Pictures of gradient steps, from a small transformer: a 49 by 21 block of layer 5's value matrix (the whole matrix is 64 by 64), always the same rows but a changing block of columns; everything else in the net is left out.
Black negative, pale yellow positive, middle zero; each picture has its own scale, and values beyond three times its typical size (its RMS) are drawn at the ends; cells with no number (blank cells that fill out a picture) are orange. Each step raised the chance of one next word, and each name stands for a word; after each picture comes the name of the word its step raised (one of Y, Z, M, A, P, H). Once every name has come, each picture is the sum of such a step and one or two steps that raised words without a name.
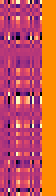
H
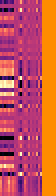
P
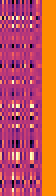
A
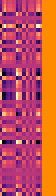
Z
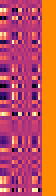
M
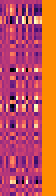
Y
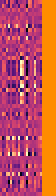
P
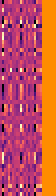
Y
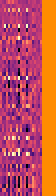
P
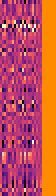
Y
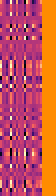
A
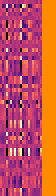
M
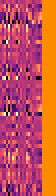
Y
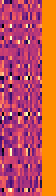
A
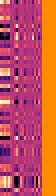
H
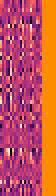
Y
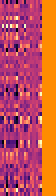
A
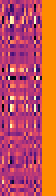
Y
